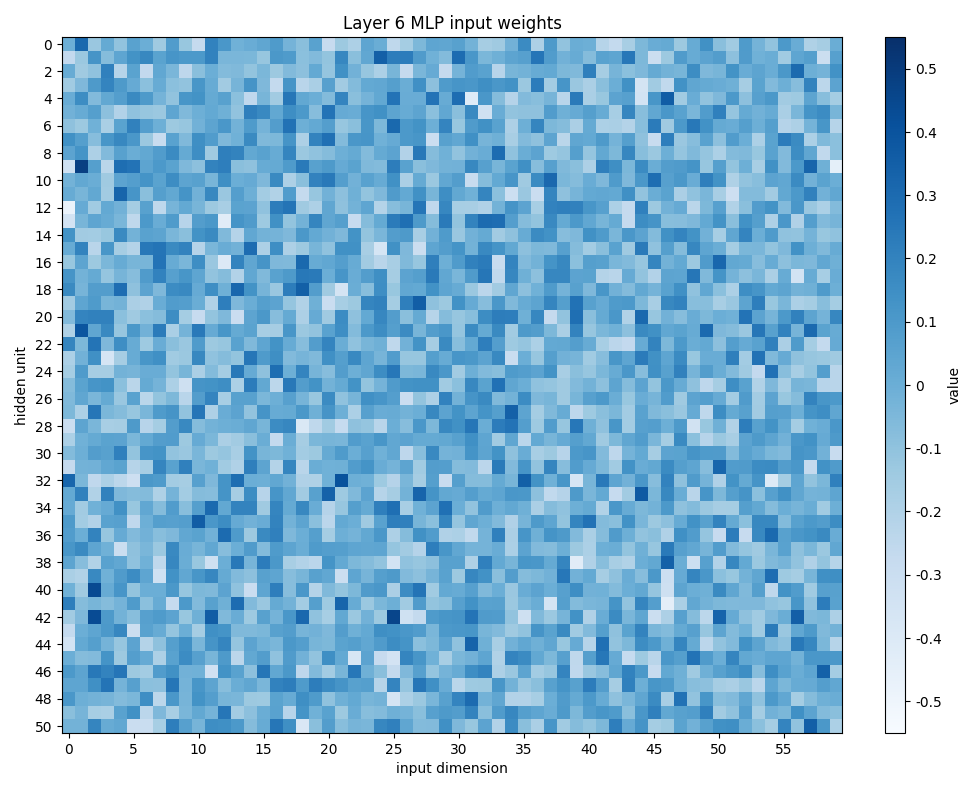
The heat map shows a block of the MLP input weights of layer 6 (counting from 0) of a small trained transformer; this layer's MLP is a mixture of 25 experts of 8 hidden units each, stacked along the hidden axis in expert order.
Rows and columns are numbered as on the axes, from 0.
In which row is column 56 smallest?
17
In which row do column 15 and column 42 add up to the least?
33
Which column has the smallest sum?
0
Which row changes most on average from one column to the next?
42
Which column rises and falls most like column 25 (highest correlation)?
11
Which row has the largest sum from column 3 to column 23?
47
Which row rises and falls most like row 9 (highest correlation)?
44
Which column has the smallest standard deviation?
23
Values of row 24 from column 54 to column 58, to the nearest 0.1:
0.3 -0.1 -0.2 -0.1 0.1
